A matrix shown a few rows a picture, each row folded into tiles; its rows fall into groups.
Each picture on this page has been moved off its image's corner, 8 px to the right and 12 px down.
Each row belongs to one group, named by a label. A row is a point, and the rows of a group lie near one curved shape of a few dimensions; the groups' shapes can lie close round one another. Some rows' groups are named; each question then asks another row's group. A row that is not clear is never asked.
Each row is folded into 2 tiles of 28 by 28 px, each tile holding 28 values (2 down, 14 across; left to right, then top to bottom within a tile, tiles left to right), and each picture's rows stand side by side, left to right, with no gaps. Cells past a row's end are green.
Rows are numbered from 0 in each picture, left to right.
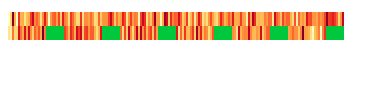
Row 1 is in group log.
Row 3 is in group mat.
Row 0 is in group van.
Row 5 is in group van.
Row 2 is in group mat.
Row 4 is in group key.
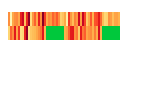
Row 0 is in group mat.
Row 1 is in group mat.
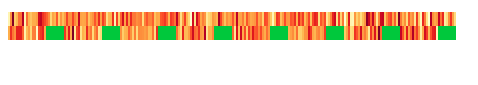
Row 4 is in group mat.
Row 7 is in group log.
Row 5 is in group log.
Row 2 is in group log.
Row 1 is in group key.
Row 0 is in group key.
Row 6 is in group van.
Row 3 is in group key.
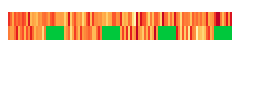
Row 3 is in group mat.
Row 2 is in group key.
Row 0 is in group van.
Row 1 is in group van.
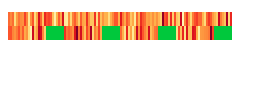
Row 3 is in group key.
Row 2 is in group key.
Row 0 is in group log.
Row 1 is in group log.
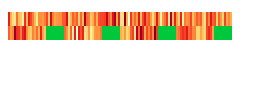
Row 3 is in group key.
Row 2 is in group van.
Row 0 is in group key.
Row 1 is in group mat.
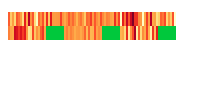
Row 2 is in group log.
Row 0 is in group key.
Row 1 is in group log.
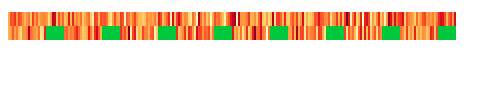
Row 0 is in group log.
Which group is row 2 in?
key
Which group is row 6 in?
mat
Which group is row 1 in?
log
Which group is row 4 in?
key
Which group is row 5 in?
key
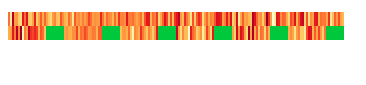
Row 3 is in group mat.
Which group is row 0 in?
mat
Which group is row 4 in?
mat
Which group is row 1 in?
van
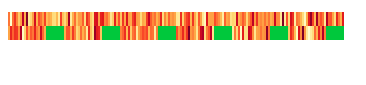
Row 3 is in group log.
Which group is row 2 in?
key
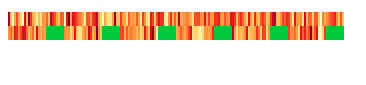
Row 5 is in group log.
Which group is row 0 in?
key
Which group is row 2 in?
log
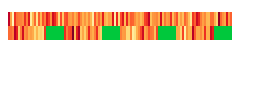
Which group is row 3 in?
key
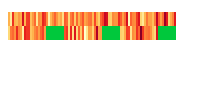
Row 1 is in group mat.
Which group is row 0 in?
mat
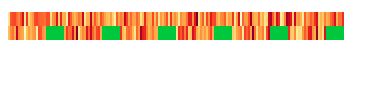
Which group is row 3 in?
mat
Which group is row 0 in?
key
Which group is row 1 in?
mat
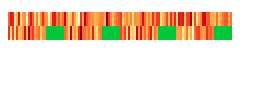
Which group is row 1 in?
key
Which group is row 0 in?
mat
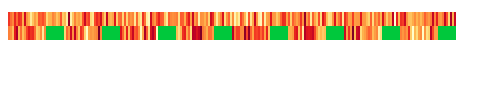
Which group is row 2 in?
log
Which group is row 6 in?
key
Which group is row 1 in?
key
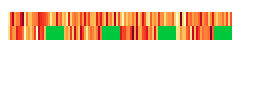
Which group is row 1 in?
key
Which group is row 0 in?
key
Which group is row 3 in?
van
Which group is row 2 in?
log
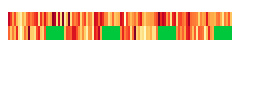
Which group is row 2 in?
van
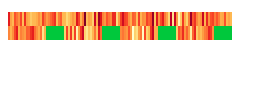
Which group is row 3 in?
mat
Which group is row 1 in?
mat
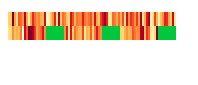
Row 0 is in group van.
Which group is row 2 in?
log
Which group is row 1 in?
mat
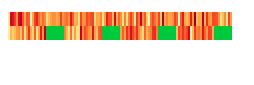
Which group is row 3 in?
mat
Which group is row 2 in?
key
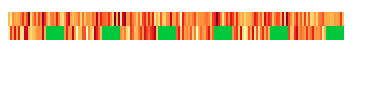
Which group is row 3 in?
mat
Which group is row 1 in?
log
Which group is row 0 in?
mat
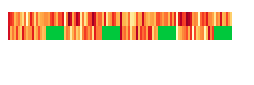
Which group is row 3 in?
log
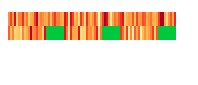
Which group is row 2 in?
mat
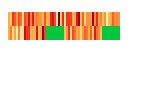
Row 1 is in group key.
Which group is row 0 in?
key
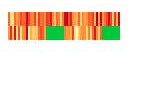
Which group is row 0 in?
mat
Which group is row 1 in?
log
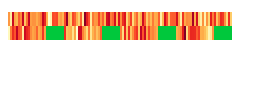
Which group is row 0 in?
mat
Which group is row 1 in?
mat
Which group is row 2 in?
mat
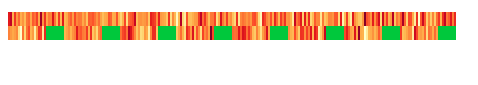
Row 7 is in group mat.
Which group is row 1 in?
log
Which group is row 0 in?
log
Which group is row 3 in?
van
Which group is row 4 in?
key
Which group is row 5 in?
log
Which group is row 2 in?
key
